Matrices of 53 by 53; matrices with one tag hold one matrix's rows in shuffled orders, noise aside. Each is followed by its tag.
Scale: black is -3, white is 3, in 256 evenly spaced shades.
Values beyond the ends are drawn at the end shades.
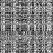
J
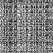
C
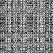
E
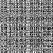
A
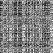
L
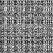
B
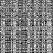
J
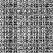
C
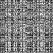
E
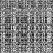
J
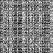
L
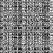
L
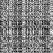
L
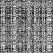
J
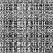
C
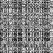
L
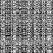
J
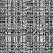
E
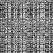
E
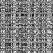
J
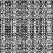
J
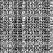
L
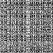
A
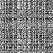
C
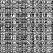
J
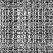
C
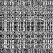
B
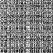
A
